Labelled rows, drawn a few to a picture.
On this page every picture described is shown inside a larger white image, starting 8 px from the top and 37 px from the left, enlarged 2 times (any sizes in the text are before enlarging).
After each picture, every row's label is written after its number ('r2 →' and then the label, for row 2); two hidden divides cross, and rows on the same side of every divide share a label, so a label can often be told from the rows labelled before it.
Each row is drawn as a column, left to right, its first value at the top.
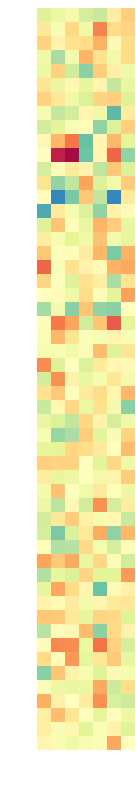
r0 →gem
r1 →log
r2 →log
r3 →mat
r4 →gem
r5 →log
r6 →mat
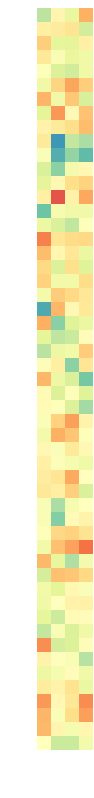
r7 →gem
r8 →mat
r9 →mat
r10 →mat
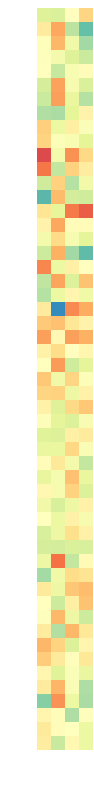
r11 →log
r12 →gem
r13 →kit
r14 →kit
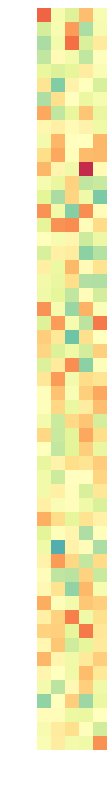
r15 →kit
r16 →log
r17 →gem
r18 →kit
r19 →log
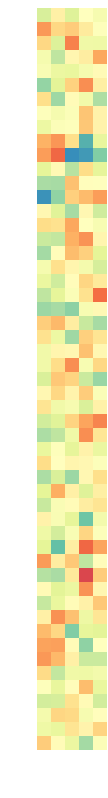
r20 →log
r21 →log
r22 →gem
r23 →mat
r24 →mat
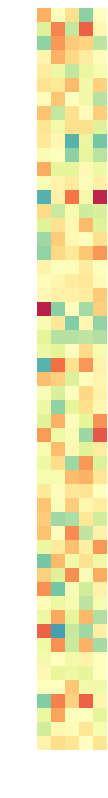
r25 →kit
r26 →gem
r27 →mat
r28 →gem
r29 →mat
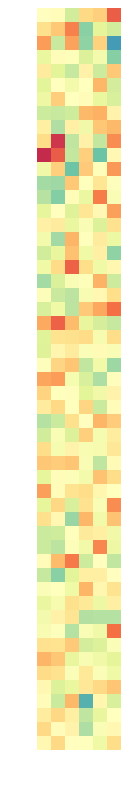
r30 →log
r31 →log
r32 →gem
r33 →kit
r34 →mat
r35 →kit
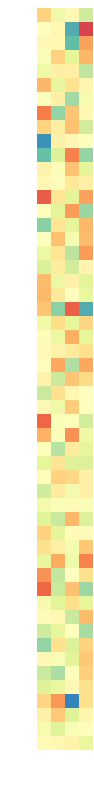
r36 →mat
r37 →gem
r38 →kit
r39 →gem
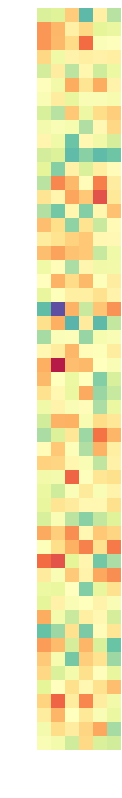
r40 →gem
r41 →gem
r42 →mat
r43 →gem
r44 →mat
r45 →mat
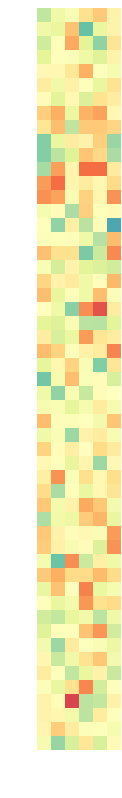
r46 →mat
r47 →mat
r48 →gem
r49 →kit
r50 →kit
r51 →mat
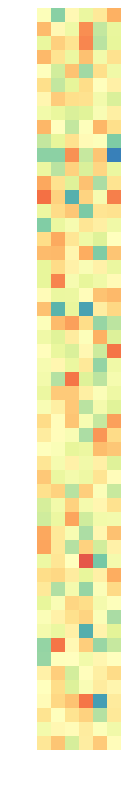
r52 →mat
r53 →gem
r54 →log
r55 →gem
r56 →kit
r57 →mat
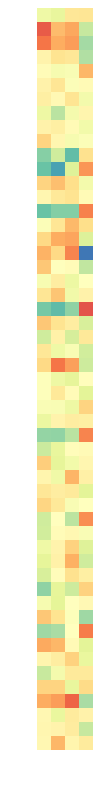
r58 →gem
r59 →gem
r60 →gem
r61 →kit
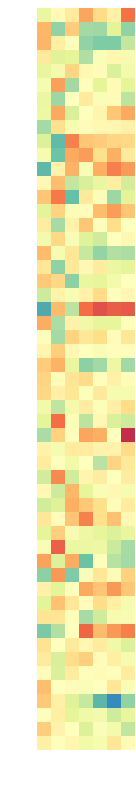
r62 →gem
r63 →mat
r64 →log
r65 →kit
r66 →kit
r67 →kit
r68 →kit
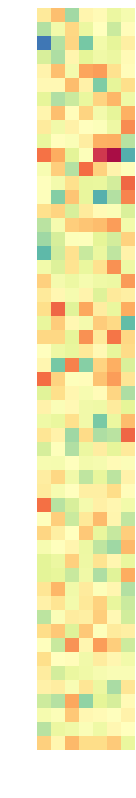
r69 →kit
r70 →kit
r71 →gem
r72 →kit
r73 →log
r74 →log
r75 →mat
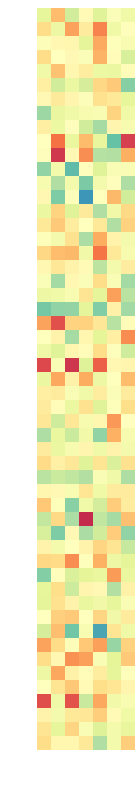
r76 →gem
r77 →log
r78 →gem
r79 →log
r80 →gem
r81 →mat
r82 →log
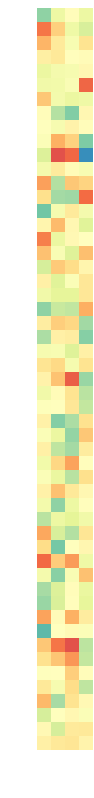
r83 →gem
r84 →log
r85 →log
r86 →mat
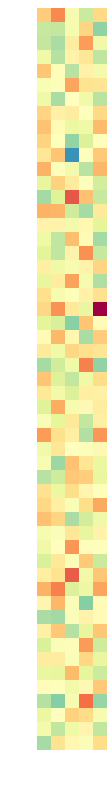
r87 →kit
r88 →kit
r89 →mat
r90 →gem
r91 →kit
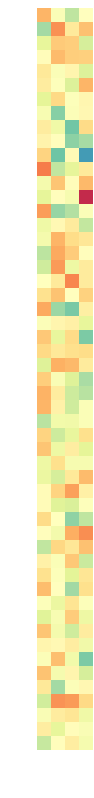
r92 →kit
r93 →gem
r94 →gem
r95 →mat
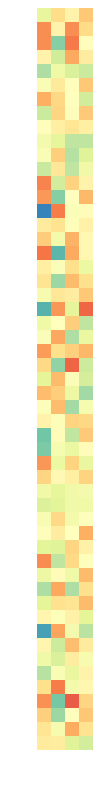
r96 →gem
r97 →kit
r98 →gem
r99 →mat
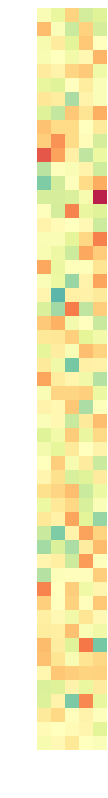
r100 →log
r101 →log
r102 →kit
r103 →gem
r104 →mat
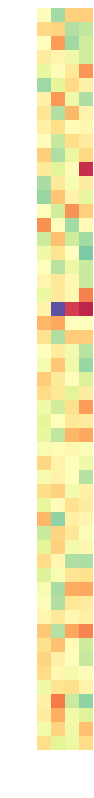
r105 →log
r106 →gem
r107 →kit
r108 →kit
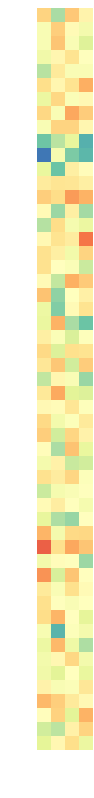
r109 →mat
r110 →gem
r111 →mat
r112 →mat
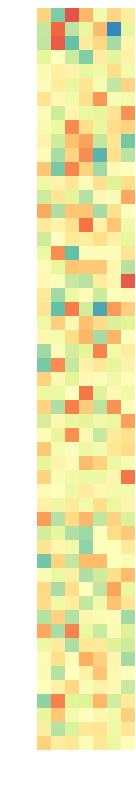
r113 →kit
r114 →gem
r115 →kit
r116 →log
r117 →gem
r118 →kit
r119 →mat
